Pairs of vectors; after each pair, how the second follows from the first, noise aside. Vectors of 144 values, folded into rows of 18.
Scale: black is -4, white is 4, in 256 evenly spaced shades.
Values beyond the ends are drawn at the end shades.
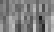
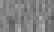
negated, shrunk.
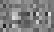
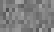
wrapped around, shrunk.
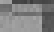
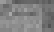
shrunk.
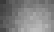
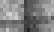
wrapped around.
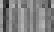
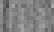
shrunk.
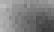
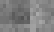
wrapped around, shrunk.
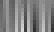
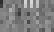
reversed, partly zeroed.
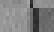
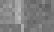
reversed, negated, shrunk.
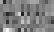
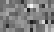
wrapped around.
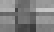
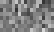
shuffled.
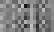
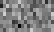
shuffled.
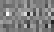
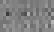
negated, shrunk.
